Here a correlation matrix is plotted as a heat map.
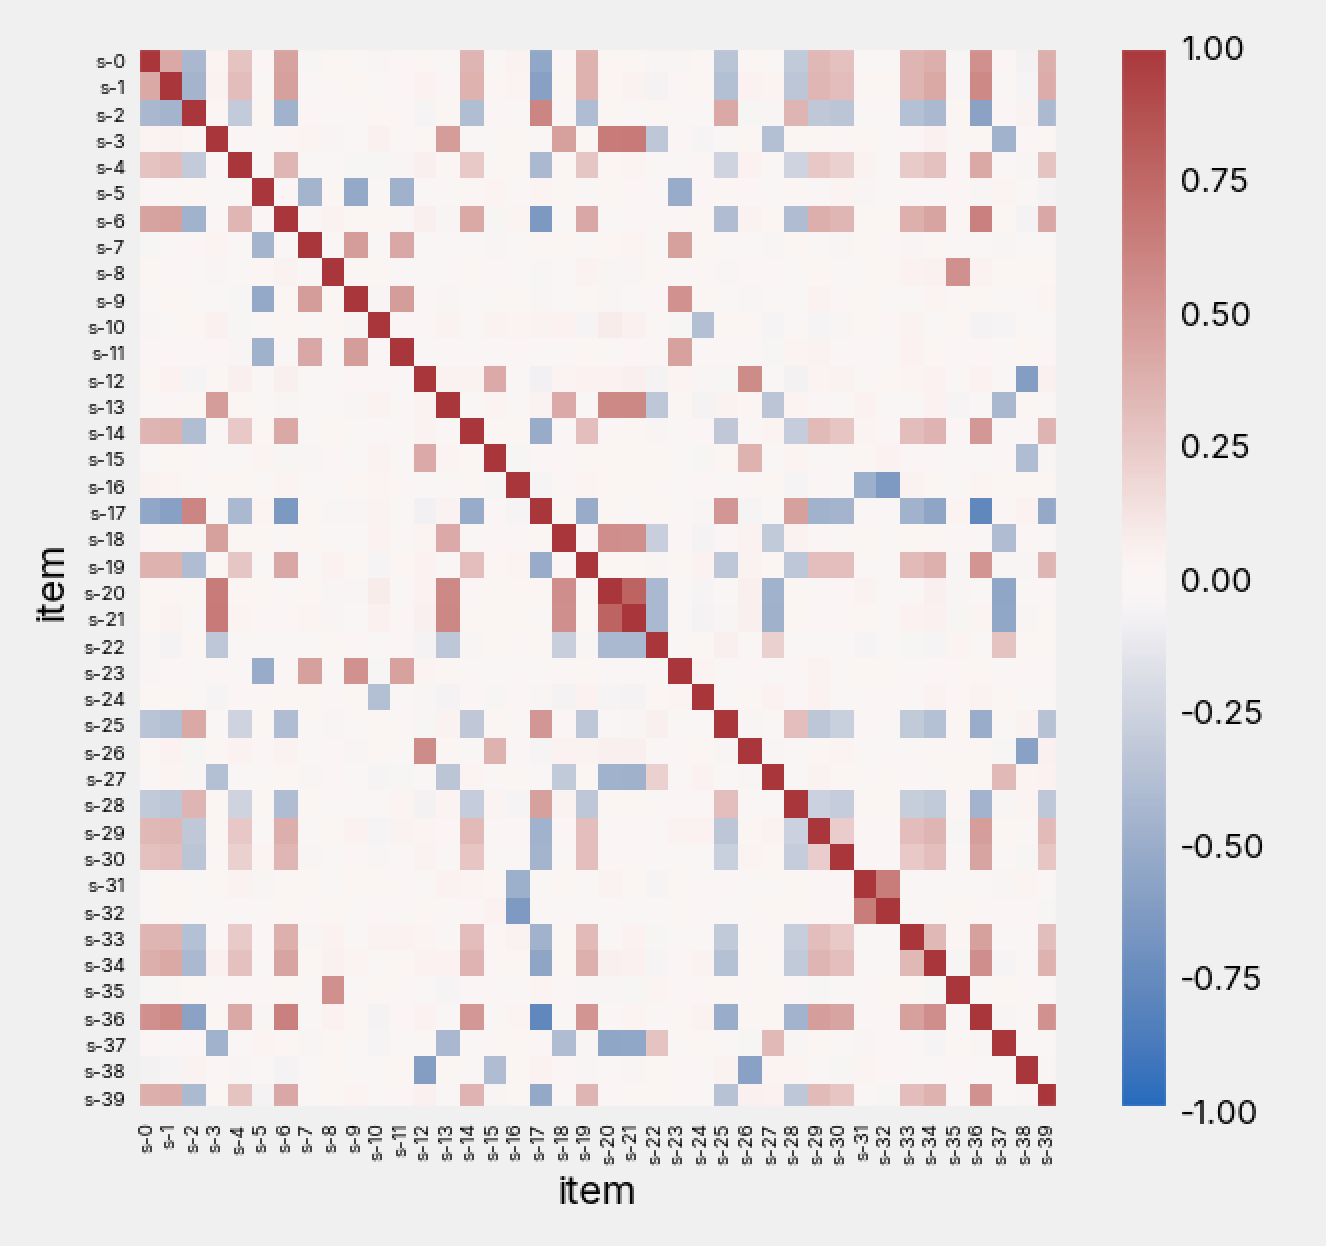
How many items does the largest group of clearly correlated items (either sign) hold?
16
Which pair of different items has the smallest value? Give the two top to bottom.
s-17, s-36
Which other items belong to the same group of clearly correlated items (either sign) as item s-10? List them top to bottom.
s-24
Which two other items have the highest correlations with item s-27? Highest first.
s-37, s-22
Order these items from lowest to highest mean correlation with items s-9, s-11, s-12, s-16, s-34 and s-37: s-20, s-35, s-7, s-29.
s-20, s-35, s-29, s-7
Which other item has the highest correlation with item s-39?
s-36
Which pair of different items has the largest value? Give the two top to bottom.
s-20, s-21
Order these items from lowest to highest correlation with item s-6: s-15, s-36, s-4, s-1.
s-15, s-4, s-1, s-36
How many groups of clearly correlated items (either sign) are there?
7
